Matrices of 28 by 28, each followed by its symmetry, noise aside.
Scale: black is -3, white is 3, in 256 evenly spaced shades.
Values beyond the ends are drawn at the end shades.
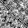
symmetric across the other diagonal.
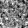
antisymmetric.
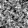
same after a half turn.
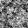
symmetric.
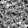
same after a half turn.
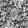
same after a half turn.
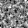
antisymmetric.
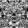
mirrored left to right.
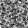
same after a half turn.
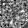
symmetric.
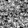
same after a half turn.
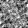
same after a half turn.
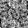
same after a half turn.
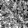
antisymmetric.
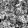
antisymmetric.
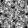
same after a half turn.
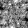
same after a half turn.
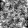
same after a half turn.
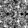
mirrored top to bottom.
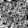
no symmetry.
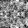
mirrored top to bottom.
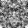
mirrored left to right.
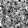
no symmetry.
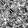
symmetric.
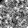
symmetric.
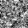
antisymmetric.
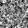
antisymmetric.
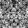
mirrored left to right.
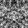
mirrored left to right.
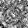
symmetric across the other diagonal.
